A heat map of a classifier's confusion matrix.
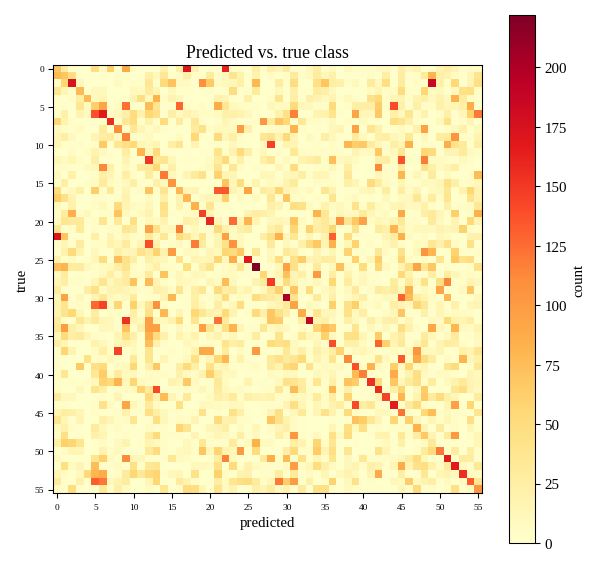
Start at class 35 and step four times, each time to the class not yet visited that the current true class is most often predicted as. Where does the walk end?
26
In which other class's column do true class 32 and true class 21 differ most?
16
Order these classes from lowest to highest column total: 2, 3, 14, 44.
3, 2, 14, 44
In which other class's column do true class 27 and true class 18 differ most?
34
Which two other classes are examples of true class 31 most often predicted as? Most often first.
6, 5
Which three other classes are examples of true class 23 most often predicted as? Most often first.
12, 18, 36
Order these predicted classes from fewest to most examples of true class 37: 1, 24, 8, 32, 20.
24, 32, 1, 20, 8
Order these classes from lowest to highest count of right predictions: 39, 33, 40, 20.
40, 39, 20, 33
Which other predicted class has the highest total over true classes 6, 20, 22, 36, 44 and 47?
39
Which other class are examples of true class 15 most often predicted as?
22
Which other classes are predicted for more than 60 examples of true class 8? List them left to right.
24, 31, 39, 48
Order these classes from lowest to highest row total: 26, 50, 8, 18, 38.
18, 8, 50, 38, 26
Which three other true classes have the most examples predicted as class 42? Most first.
36, 13, 53
